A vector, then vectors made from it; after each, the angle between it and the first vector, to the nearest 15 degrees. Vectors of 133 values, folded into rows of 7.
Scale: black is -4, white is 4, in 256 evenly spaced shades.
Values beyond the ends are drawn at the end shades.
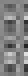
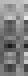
45 degrees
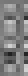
165 degrees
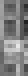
60 degrees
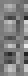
165 degrees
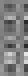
15 degrees
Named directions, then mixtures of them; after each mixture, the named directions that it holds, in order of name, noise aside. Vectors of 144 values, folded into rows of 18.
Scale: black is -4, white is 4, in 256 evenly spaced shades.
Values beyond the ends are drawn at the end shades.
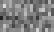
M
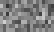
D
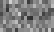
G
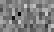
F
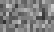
D.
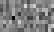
F, G.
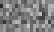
D.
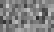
D, F.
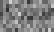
G.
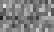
M.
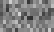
G.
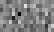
F.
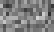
D, M.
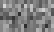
F, M.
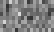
D, G.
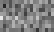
M.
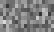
D, F.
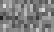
M.
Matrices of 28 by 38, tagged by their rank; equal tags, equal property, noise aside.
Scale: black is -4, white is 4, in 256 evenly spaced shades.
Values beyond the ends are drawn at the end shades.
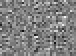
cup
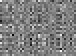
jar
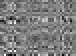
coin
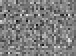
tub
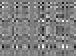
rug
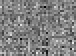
tub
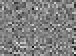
cup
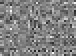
cup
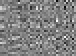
jar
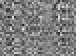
jar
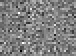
tub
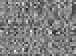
cup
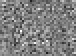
tub
